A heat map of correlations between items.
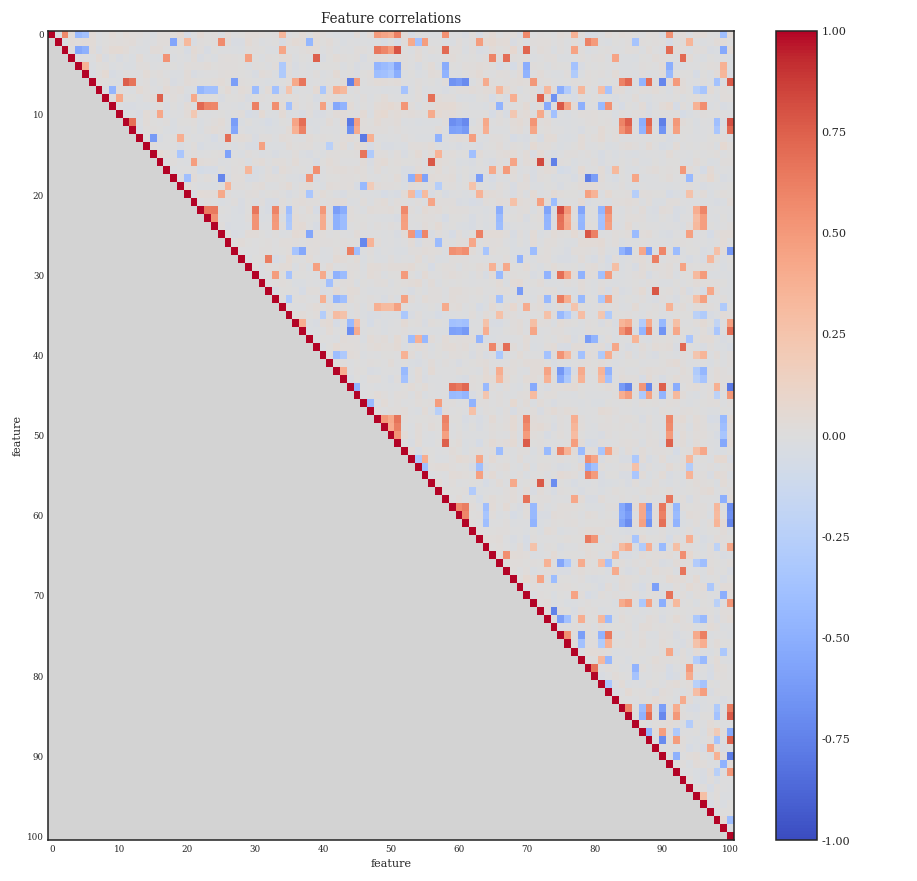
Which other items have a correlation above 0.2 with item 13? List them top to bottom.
19, 26, 47, 62
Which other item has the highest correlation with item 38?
18
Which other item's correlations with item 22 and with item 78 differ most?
75
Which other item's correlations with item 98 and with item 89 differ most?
32
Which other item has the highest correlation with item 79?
25
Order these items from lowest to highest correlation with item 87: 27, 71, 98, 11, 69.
11, 71, 69, 98, 27
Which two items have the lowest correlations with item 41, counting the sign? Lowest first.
31, 14
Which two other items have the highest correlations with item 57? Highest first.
46, 15
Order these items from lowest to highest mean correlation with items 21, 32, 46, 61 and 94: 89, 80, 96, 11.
11, 96, 80, 89
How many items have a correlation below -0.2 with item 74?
7
